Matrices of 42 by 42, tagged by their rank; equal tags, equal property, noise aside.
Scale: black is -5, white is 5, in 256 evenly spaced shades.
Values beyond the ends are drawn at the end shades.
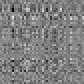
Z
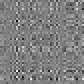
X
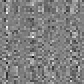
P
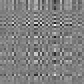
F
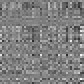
Z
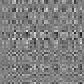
X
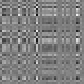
F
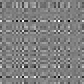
F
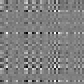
F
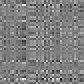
X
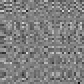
Z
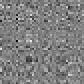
P
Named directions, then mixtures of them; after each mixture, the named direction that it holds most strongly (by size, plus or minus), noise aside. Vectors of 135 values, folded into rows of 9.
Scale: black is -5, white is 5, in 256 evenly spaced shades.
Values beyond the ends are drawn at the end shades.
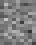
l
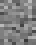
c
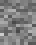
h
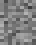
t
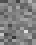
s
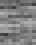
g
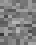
h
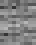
g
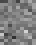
s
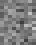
c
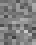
s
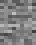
g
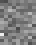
h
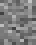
c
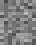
t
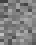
s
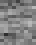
g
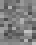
l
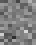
s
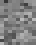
t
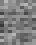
t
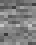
g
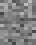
c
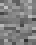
c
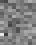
h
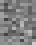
l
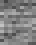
g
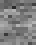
g
